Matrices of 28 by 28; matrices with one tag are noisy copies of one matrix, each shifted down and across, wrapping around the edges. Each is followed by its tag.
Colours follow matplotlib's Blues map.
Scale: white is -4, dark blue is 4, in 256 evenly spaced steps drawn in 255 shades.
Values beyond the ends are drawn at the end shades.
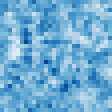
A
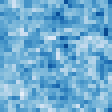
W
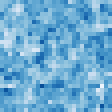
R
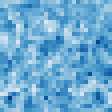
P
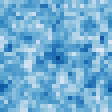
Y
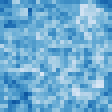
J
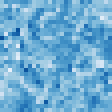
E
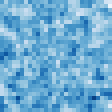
E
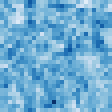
A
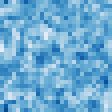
P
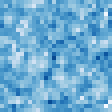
R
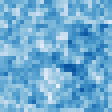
J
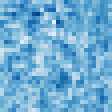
E
